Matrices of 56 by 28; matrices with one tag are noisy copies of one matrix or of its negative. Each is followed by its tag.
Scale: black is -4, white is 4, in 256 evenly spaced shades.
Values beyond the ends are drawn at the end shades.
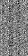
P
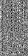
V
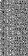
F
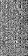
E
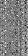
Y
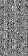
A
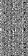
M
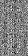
A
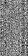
Y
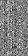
A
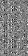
A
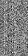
A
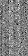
P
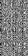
M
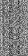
P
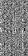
M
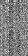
P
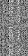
P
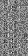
A
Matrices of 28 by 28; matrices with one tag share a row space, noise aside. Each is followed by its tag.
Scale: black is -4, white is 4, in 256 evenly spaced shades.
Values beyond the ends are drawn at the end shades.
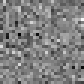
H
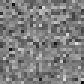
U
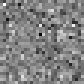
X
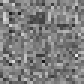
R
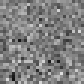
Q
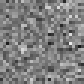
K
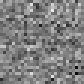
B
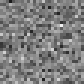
X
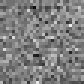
B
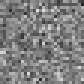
X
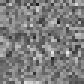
B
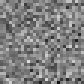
B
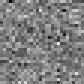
Q
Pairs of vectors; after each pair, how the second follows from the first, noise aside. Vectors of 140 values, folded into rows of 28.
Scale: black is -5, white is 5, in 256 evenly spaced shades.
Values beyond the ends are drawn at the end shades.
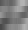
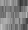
negated.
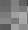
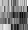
negated, scaled up.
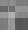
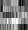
wrapped around, scaled up.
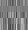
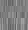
shrunk.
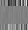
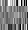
negated, scaled up.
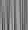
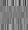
reversed, partly zeroed.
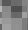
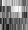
negated, scaled up.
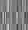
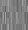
shrunk.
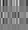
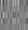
shrunk.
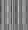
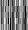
wrapped around, scaled up.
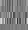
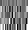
wrapped around, scaled up.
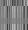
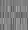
wrapped around, shrunk.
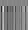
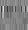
partly zeroed.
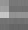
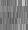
wrapped around, partly zeroed.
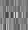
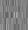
shrunk.
